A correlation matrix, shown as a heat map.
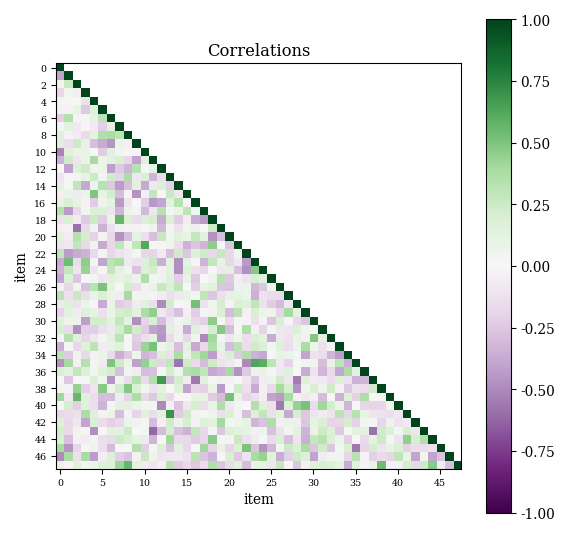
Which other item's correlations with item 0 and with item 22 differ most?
39
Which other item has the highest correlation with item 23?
35
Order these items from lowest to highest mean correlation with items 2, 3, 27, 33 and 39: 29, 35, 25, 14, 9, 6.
25, 14, 6, 35, 9, 29
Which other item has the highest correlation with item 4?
15
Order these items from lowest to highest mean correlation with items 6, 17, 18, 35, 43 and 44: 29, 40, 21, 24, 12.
12, 29, 40, 21, 24
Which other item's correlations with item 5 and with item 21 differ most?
10
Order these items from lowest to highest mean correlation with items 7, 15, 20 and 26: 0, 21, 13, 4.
21, 0, 13, 4
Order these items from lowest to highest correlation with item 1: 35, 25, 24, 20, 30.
20, 30, 25, 24, 35
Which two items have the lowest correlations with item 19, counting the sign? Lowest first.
2, 38
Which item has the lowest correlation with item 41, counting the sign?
27
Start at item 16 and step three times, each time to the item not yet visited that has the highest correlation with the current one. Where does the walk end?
29
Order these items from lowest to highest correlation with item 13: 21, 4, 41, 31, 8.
21, 31, 4, 8, 41
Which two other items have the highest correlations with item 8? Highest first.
47, 38
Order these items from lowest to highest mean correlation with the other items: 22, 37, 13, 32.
22, 37, 32, 13
